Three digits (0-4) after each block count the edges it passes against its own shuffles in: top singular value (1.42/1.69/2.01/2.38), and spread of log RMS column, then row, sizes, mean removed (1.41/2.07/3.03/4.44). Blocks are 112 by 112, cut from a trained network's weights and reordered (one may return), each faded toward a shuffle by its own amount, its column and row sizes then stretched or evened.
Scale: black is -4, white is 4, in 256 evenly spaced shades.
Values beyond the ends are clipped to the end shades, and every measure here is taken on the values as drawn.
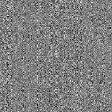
3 3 0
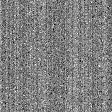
3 0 0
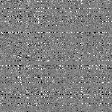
2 2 3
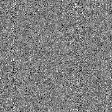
0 2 1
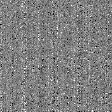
1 2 1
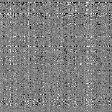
3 2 3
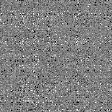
0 2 2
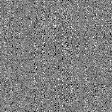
0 3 1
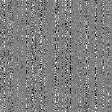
2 4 0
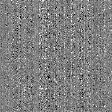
2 3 1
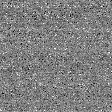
0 0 1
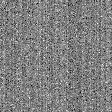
2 0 0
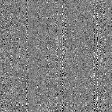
1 3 1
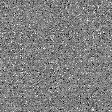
0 1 0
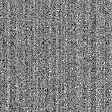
3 1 1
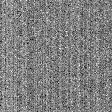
3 0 0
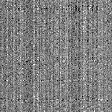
4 1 2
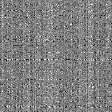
3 0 3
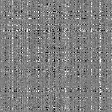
4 3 3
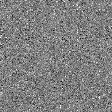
0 1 1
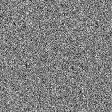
0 0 0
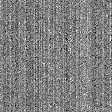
4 2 1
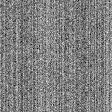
4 0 0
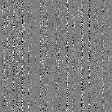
1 4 1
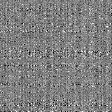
3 0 3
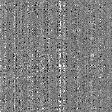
3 3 2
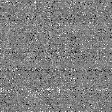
0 1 2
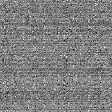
3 2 0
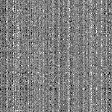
4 3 2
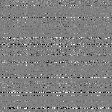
2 1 4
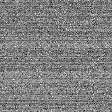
3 1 0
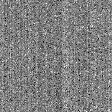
2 1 0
